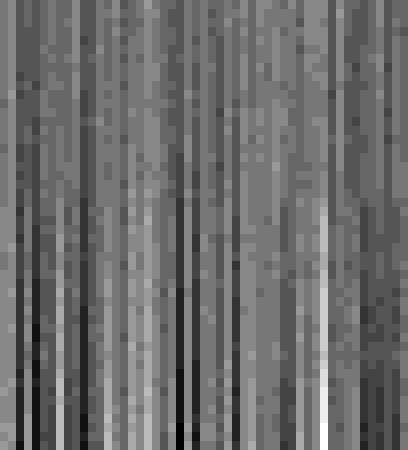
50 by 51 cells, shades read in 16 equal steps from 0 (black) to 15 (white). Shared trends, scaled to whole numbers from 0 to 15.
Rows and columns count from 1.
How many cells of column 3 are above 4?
16
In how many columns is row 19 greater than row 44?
22
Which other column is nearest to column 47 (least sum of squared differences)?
9
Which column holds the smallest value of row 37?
5
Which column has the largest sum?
41
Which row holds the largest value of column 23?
7
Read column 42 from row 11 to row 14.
4 5 5 5
